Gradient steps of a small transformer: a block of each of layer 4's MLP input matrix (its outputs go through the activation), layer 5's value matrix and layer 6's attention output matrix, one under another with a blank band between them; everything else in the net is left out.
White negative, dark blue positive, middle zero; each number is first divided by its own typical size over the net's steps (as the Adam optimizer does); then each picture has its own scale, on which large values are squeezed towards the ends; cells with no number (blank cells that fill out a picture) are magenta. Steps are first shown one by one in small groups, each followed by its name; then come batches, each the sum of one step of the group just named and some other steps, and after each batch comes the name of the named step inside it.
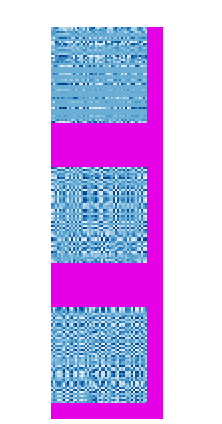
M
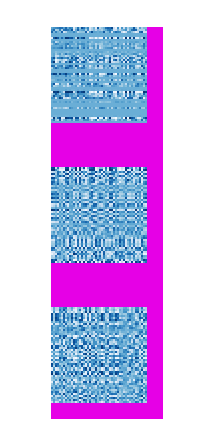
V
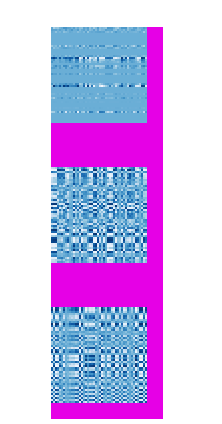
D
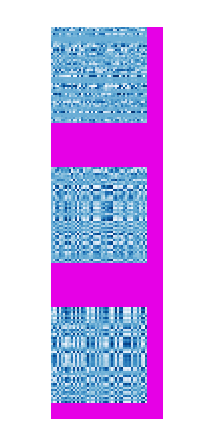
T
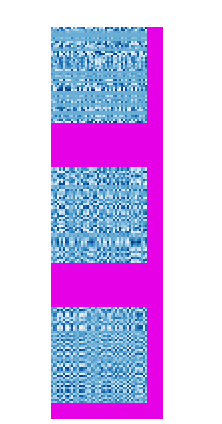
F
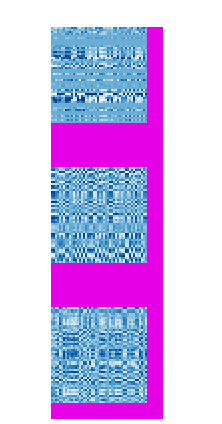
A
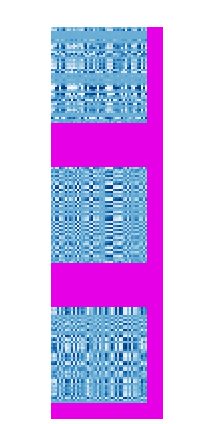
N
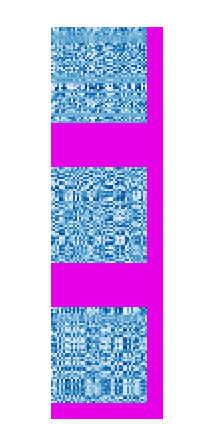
N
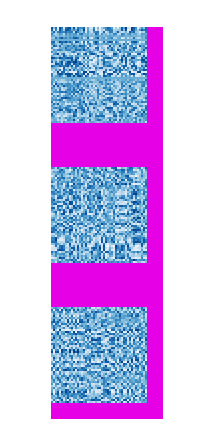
D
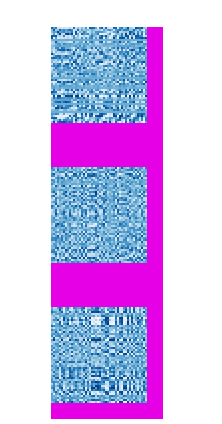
M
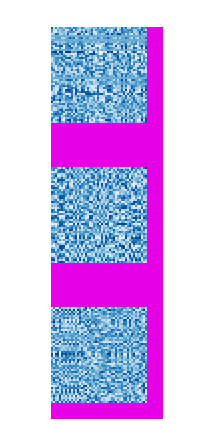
A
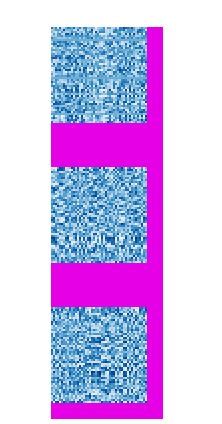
D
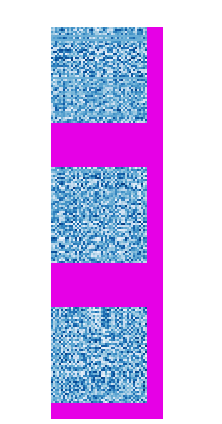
M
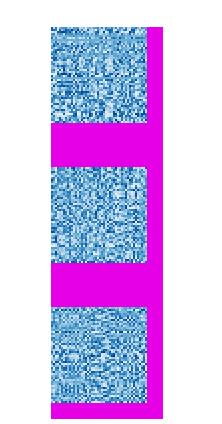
D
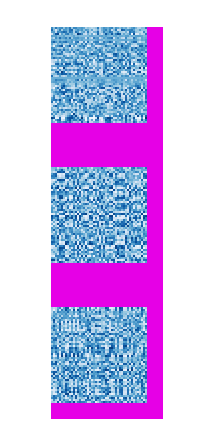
N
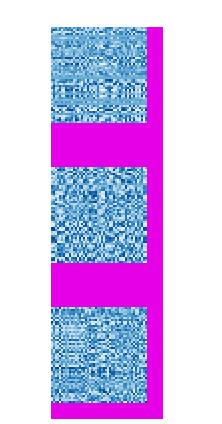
D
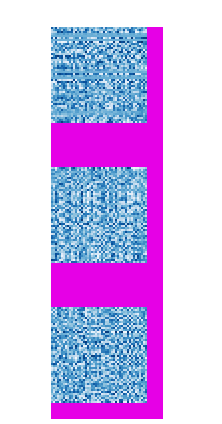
V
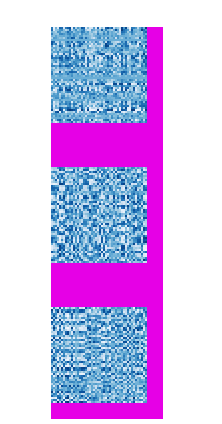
F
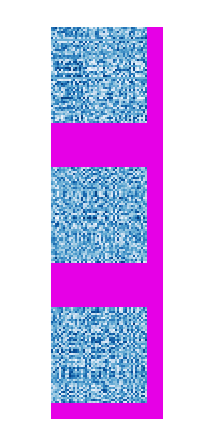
M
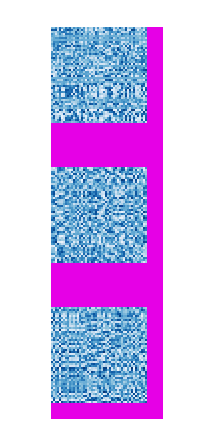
D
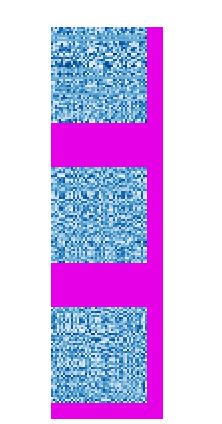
F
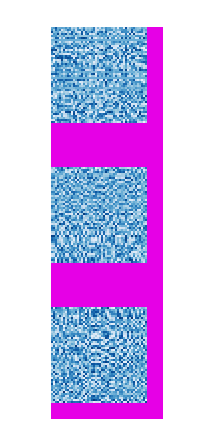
M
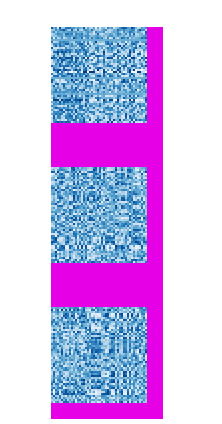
D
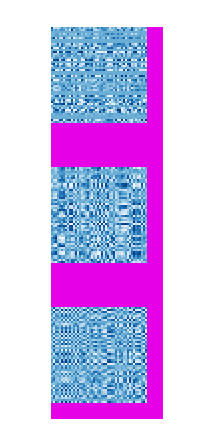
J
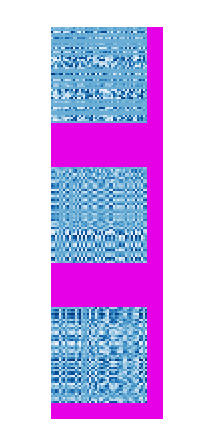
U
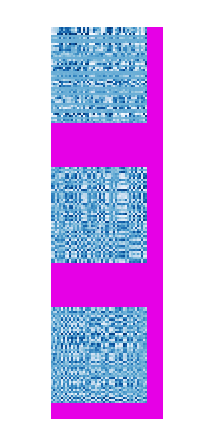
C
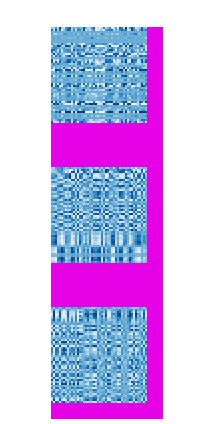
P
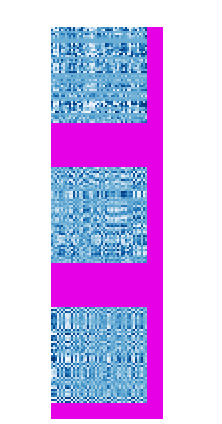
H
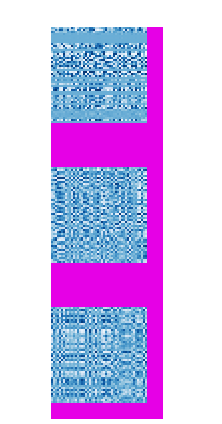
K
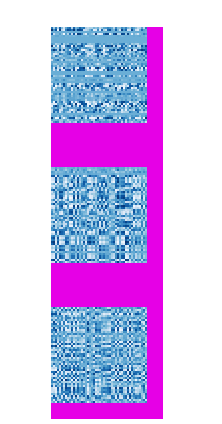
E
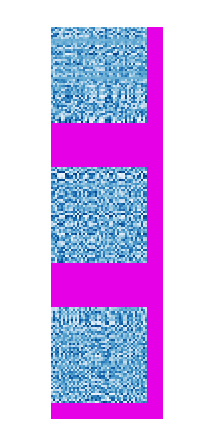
P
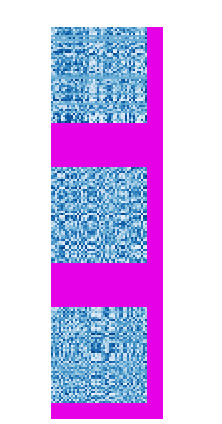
C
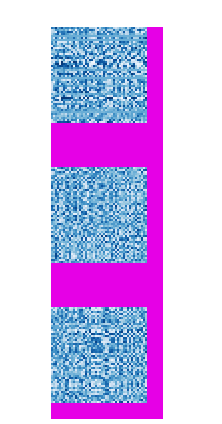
K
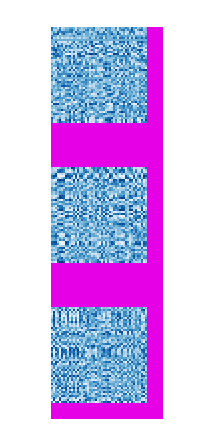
P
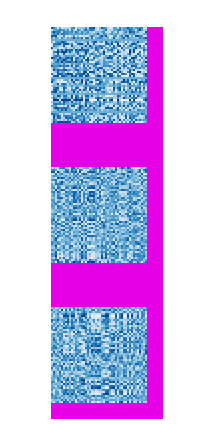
K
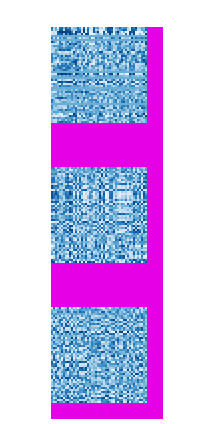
C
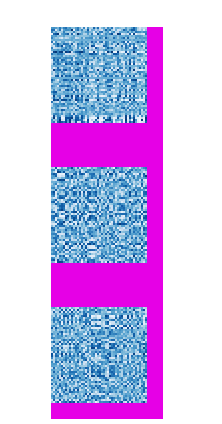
J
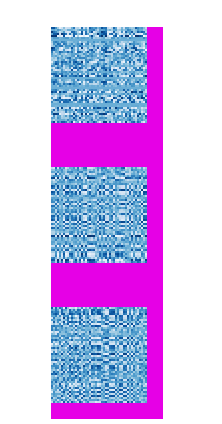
U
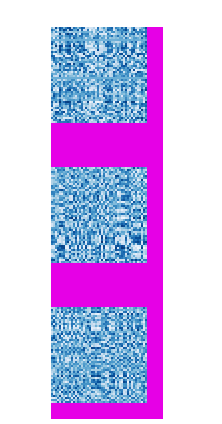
H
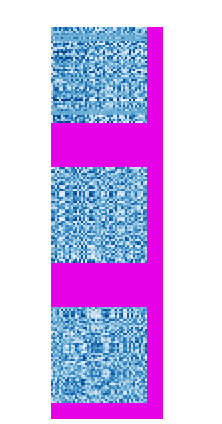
K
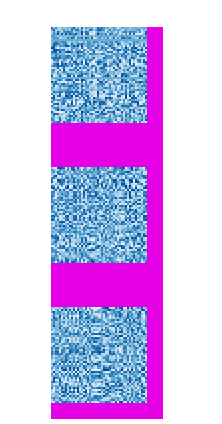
J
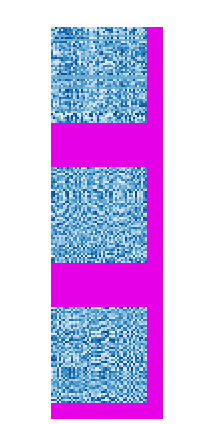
H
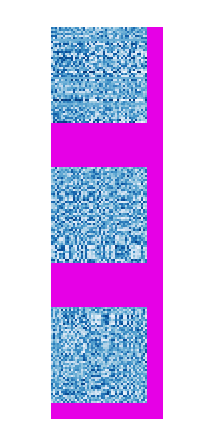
K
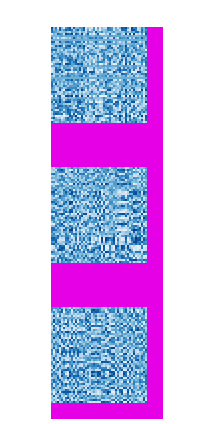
P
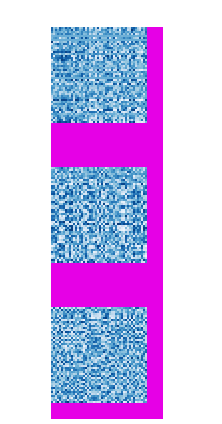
J
